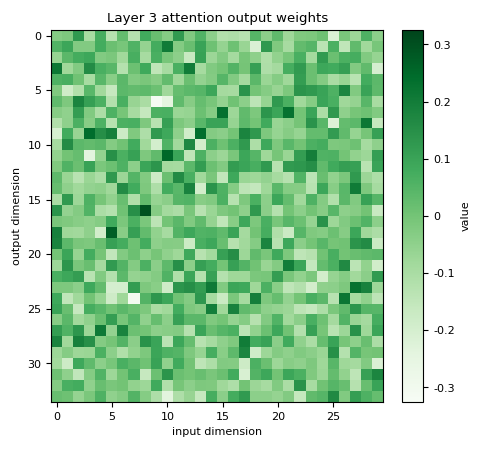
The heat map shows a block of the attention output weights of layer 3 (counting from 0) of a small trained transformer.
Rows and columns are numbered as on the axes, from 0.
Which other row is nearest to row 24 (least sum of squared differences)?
0
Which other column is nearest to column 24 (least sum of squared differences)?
26
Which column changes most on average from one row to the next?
29
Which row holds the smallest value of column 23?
23
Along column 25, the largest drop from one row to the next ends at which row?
8
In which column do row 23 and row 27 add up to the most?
27
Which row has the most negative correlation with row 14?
9
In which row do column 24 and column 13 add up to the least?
22
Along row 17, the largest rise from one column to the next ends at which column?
24
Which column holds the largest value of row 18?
5
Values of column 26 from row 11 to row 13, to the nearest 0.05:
0 0.1 0
